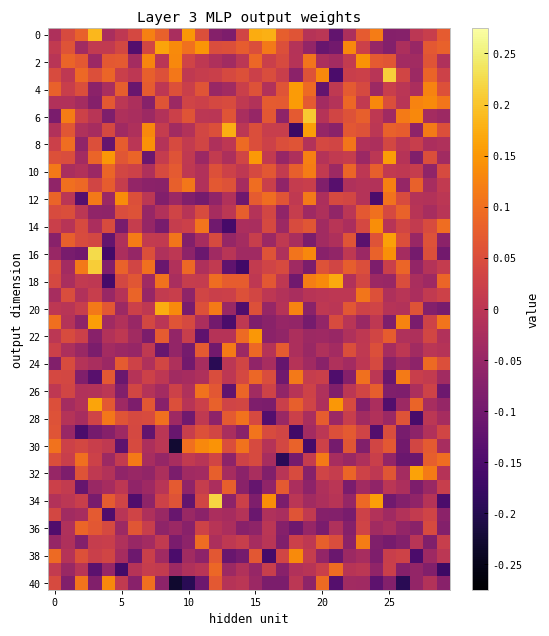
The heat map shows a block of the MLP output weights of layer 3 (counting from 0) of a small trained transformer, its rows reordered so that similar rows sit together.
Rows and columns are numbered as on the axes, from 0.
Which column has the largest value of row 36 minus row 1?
6
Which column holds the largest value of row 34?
12
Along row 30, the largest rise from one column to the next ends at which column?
10
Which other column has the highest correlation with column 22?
17
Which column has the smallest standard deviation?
1
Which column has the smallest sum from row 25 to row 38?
9
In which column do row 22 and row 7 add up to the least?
18
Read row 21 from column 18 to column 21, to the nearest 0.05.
-0.05 -0.1 -0.05 0.05
